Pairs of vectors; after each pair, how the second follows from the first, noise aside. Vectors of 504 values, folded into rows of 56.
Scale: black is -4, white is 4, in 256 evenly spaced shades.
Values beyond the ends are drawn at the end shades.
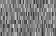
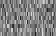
negated.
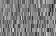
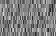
copied.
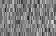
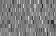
negated, partly zeroed.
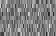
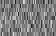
wrapped around.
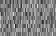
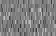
reversed, negated, partly zeroed.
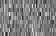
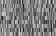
reversed, negated.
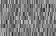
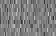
negated, partly zeroed.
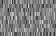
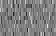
reversed, negated, partly zeroed.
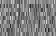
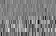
reversed, negated, partly zeroed.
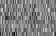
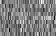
reversed, negated.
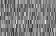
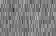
wrapped around, negated, shrunk.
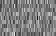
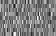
sign-scrambled.
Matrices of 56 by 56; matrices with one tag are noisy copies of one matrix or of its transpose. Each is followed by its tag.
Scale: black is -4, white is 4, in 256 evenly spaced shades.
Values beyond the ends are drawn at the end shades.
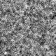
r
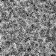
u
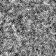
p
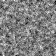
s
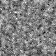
u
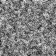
u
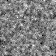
r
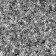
r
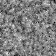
p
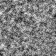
p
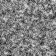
r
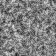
p
